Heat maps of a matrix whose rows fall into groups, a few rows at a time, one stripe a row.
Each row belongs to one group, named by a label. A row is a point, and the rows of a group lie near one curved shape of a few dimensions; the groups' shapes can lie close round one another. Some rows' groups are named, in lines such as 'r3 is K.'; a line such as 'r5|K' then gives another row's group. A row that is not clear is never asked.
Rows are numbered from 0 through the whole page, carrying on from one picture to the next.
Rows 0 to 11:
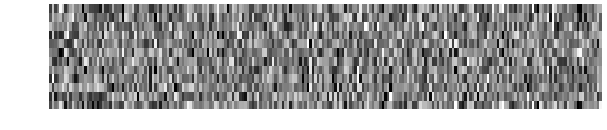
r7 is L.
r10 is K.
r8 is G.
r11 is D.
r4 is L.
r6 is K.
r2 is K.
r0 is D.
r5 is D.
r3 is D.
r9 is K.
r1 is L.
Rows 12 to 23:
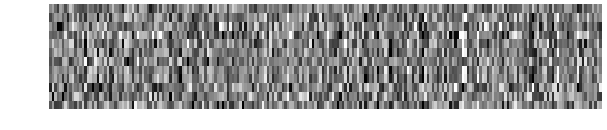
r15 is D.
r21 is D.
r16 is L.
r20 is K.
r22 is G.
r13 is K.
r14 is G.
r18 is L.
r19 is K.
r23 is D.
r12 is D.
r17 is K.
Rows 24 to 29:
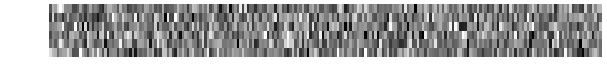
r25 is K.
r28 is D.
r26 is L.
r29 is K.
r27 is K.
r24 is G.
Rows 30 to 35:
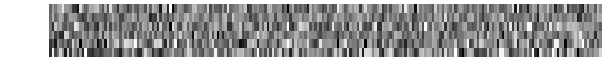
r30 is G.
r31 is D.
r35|D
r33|D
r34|K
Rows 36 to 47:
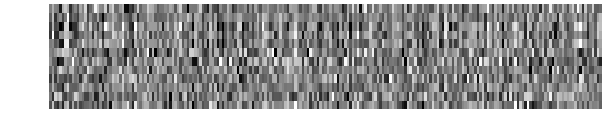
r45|D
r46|G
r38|D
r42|G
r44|K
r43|D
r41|L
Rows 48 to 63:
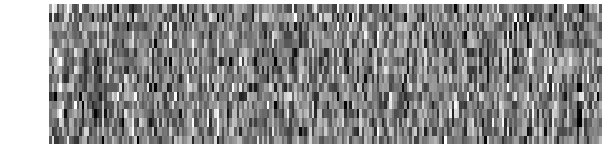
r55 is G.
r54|G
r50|G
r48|K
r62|K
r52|K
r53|G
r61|D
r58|K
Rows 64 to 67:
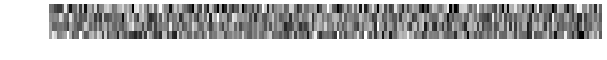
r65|D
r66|K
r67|K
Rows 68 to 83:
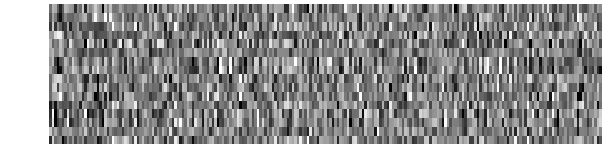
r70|K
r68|L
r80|D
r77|K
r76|G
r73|D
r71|G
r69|L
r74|G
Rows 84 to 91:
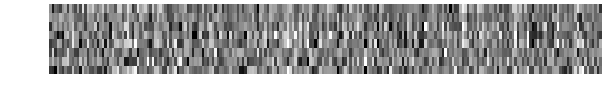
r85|D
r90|L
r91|K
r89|D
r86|K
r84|D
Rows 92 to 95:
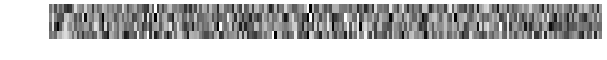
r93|L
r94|G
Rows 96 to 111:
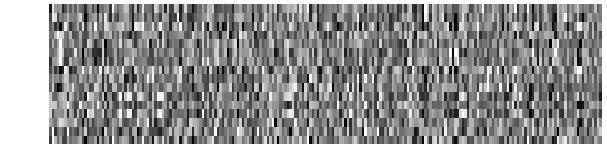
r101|L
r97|K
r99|G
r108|D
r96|K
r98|D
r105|G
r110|D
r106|D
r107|K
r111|K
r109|L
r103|D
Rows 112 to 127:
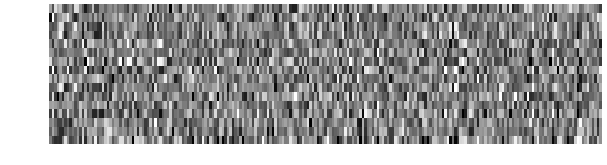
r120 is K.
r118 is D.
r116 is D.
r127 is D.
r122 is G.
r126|L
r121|L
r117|K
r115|L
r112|G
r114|L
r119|D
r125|L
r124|D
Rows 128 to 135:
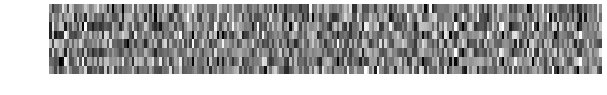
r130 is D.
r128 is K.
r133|D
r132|G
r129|L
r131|D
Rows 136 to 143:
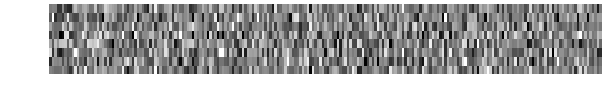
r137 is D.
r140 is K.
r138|K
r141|G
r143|L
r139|D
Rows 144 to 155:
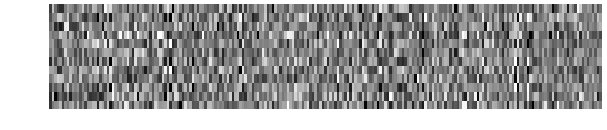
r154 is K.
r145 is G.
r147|D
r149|D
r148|G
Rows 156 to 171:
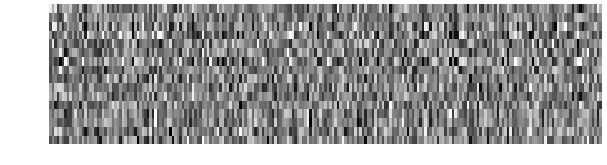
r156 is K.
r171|L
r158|K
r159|D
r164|L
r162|D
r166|K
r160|D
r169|L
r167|K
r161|L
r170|G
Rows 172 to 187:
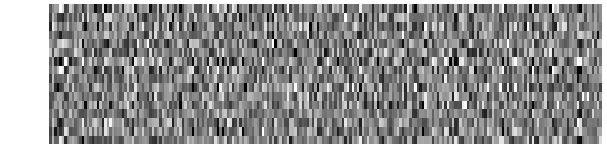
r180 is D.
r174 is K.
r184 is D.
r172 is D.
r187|D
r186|D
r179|D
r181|G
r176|L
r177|G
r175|L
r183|K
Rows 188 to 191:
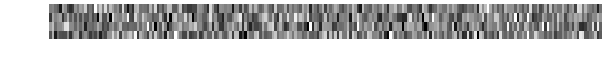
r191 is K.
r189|G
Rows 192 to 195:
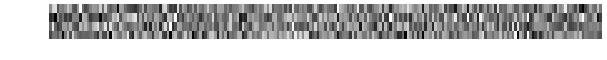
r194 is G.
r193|K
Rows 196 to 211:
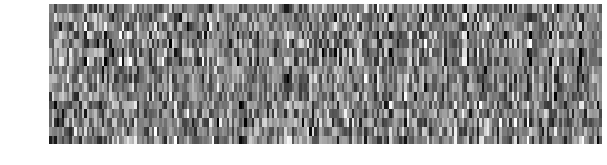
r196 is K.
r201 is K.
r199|D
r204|K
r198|L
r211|K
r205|K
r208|L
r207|K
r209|G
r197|K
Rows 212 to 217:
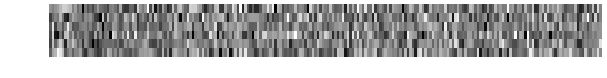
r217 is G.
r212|L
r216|D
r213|L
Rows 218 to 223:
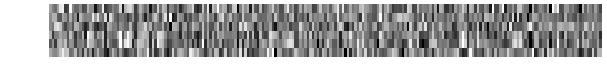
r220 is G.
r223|L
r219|G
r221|D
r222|D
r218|D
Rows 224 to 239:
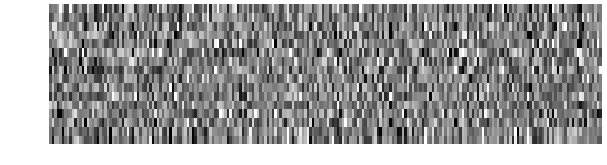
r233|G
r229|D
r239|G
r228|L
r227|K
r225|L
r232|L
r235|K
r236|G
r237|L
